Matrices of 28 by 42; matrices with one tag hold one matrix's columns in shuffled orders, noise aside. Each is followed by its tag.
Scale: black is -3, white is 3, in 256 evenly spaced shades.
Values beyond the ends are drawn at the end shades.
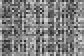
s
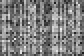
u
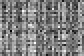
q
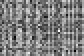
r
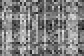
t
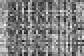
q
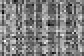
u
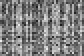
u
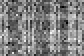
t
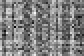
r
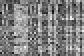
u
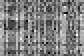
t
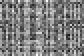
r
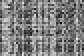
s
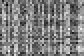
u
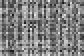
r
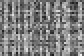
q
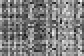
r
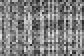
t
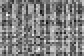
u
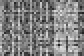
q
